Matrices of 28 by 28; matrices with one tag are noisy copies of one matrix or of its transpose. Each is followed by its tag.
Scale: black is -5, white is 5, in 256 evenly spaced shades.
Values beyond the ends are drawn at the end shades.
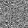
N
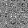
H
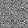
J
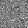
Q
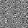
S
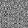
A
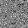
H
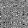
H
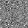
N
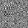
A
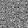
Q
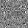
N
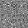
A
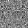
N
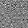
A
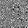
Q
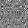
N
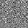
S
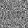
N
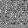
H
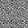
J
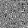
H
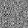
A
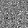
Q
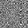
J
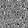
N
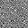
J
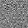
A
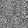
S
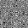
H
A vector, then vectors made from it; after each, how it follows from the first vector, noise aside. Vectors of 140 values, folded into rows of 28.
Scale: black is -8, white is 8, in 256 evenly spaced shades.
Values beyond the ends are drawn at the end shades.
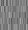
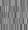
reversed.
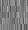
reversed.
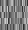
wrapped around, scaled up.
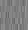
wrapped around, negated, shrunk.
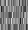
negated, scaled up.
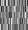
negated, scaled up.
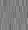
wrapped around, negated, shrunk.
